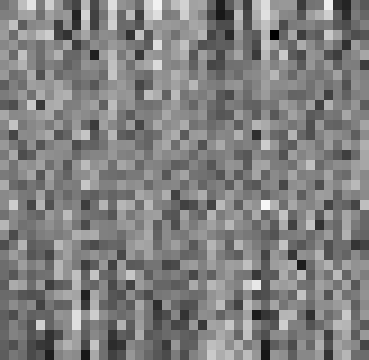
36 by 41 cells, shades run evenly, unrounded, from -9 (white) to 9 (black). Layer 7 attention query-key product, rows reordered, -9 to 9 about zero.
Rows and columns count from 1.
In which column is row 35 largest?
30
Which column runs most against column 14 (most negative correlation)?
36
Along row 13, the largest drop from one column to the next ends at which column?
12
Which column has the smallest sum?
32
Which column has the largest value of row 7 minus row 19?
41
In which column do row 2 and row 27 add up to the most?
34
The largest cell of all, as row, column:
4, 31
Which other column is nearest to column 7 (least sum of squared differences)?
15
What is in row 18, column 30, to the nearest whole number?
2
